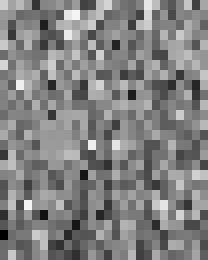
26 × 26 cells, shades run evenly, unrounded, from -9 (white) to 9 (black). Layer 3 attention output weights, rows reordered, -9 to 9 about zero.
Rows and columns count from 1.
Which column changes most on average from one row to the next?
12
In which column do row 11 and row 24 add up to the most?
1
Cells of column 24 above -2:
21
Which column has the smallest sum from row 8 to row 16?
9
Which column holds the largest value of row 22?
6
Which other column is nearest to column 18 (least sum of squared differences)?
8
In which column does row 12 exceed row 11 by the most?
7
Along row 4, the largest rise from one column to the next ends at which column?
2
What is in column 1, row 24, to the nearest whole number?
9
